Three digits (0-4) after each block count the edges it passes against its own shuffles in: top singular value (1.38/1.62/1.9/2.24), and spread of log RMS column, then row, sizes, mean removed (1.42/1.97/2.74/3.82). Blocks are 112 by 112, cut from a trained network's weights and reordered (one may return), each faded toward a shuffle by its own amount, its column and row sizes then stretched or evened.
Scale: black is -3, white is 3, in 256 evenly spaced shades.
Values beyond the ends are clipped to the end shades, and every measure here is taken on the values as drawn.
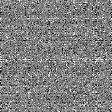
3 2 1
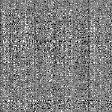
2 2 3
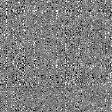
2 3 2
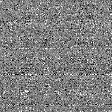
2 1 2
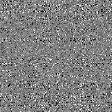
1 2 3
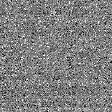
1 2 0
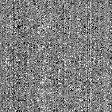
2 2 2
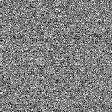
2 0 0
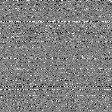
2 0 4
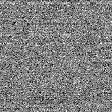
2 0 0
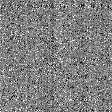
1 0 2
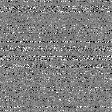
0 0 4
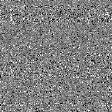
0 2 3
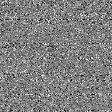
1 0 2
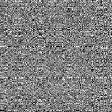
4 2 2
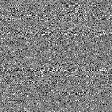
3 0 3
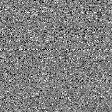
1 0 3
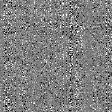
1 4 0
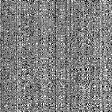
4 2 3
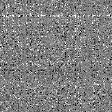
1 3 1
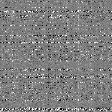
2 2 4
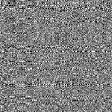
4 1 3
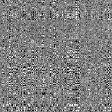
4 3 3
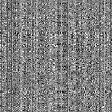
4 0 3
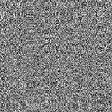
4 2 1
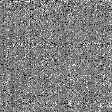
0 1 3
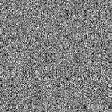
3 0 1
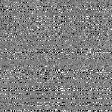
4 1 4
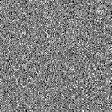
3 1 0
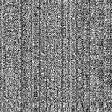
4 0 0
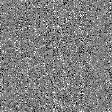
0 3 0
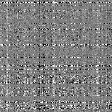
3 2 4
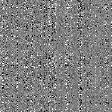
0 4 2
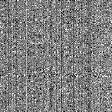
3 1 2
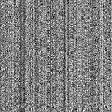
4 1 0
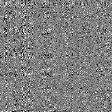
3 3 2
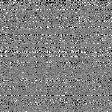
1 1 4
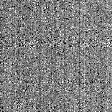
2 0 2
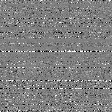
2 0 4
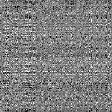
4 3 1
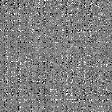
0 3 3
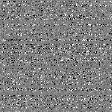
0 2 4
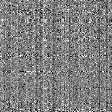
3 0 3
